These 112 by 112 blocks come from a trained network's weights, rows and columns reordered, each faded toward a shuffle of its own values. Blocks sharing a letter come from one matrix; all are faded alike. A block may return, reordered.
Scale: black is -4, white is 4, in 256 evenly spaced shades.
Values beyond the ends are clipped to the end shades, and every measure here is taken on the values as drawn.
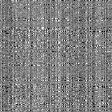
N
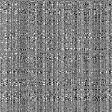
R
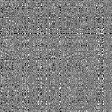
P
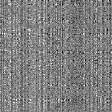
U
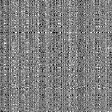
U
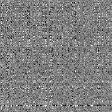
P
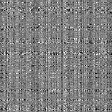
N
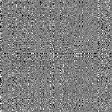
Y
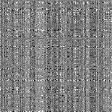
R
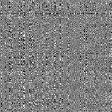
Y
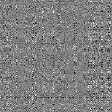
Y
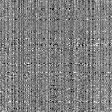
N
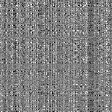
U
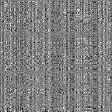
U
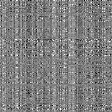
R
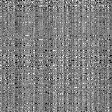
N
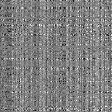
R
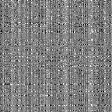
R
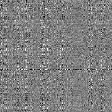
P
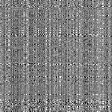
R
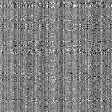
N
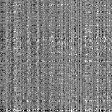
U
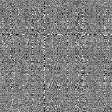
P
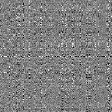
P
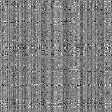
N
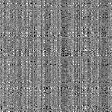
R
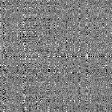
P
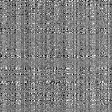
N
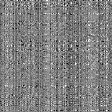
N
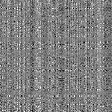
U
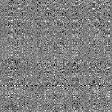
P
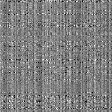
N
